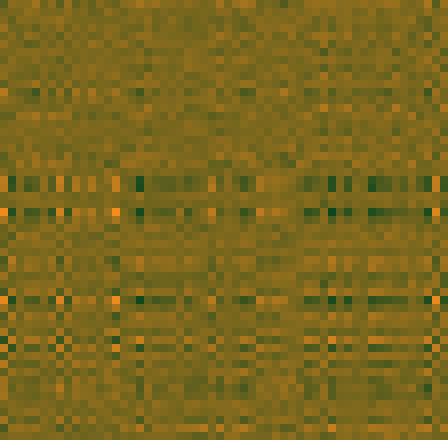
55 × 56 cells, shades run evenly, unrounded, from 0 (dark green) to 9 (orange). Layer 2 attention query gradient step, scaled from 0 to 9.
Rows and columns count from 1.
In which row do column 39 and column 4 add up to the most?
43
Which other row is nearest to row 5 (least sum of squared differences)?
18
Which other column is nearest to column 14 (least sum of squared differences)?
34
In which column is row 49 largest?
8
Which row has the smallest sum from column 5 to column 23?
38
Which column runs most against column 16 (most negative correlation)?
14
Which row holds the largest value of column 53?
54
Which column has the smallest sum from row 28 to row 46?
30
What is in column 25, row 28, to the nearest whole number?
4
